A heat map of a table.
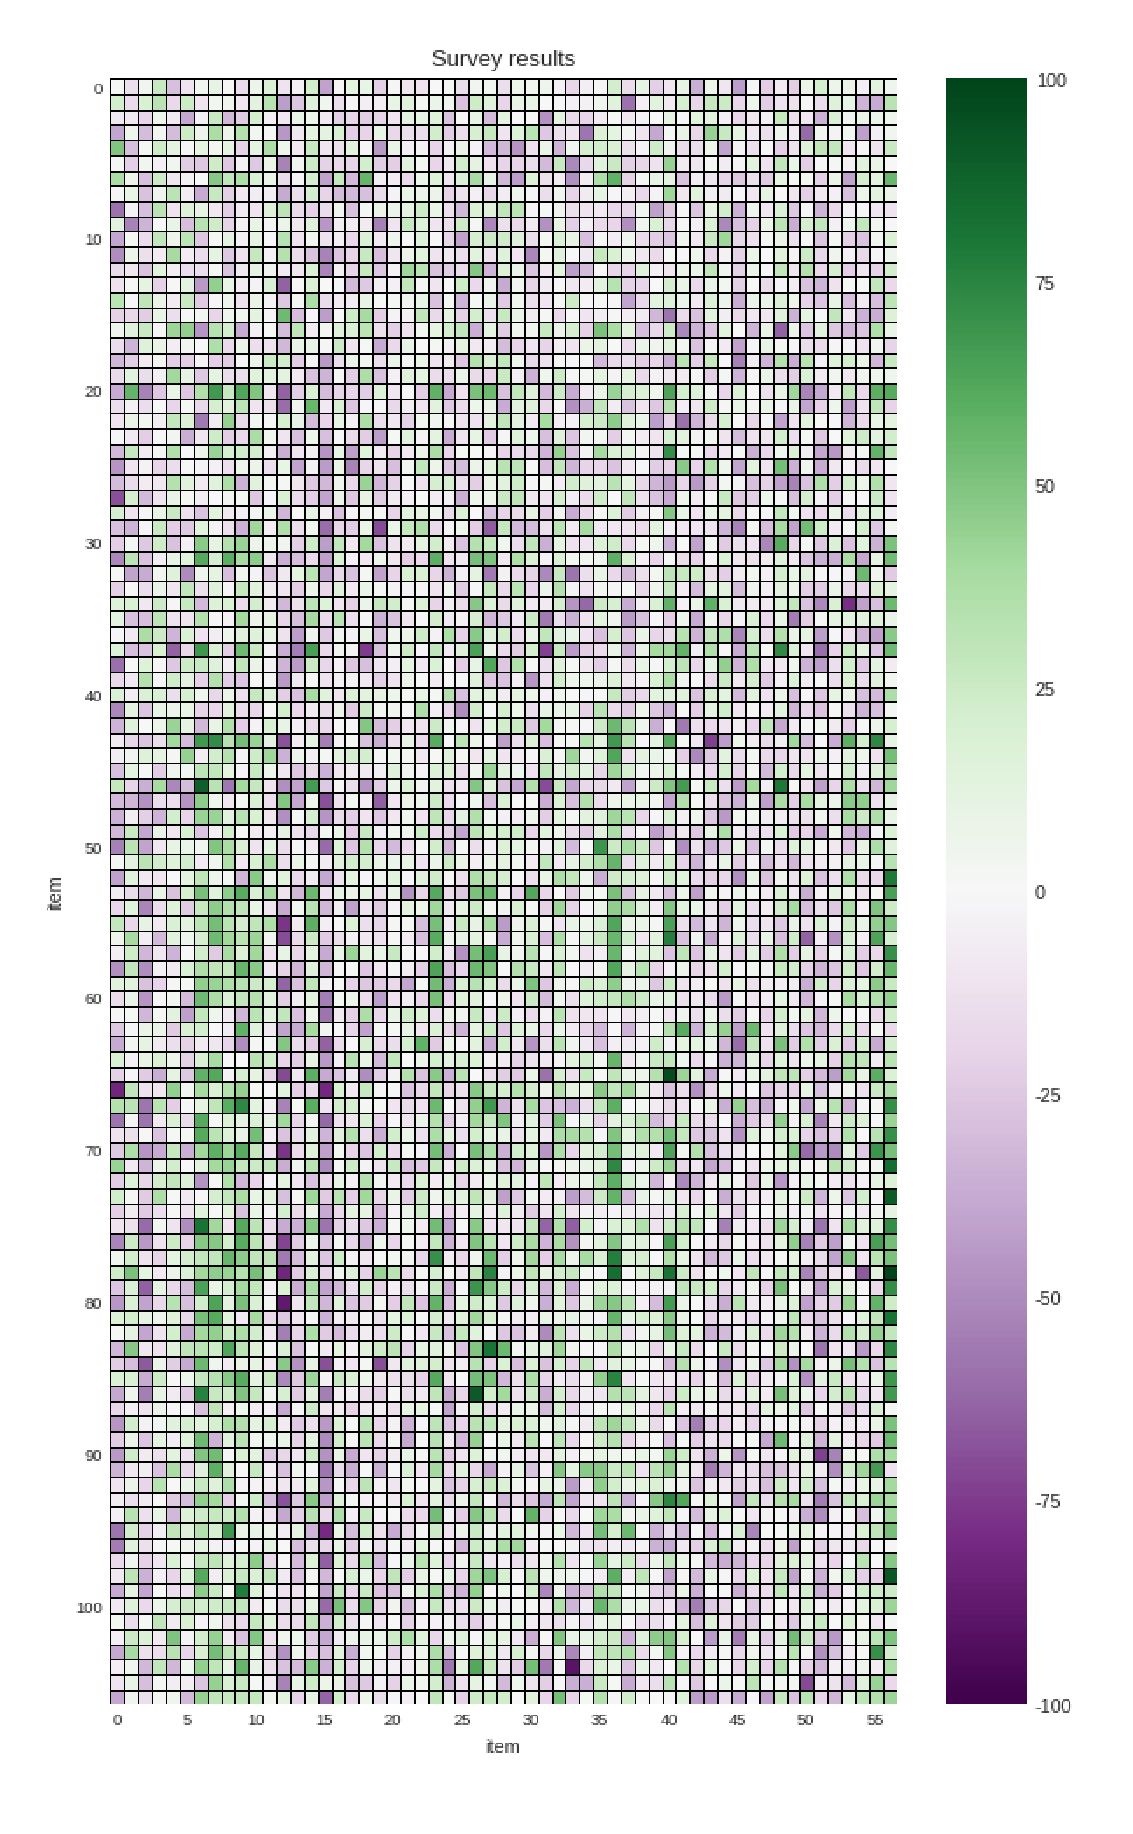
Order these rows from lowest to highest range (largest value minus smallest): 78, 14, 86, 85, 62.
14, 62, 85, 86, 78
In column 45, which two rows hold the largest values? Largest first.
67, 80
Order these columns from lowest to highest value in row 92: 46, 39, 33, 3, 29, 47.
33, 47, 46, 29, 39, 3
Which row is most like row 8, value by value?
96
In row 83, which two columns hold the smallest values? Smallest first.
51, 54
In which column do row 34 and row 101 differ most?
53
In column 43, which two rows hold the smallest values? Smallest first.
43, 91
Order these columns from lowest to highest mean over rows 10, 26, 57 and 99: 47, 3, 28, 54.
47, 54, 3, 28
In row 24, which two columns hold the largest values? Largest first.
40, 55
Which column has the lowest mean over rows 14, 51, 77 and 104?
12
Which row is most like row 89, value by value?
30
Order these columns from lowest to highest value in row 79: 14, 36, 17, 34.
17, 34, 36, 14
